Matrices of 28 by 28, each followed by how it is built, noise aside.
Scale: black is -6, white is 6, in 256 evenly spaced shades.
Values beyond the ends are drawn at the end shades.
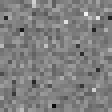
sparse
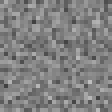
repeating columns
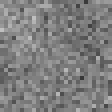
smooth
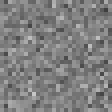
repeating rows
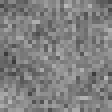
smooth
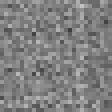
repeating rows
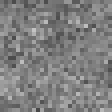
smooth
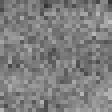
smooth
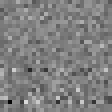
uneven rows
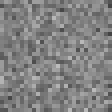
repeating rows
